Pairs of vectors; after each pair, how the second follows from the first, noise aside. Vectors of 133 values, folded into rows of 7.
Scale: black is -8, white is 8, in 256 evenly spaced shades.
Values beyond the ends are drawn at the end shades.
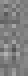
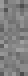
wrapped around, negated.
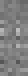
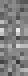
scaled up.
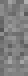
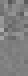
negated, partly zeroed.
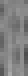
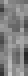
scaled up.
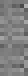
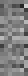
scaled up.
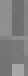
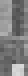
scaled up.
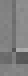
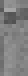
wrapped around.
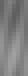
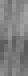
wrapped around.
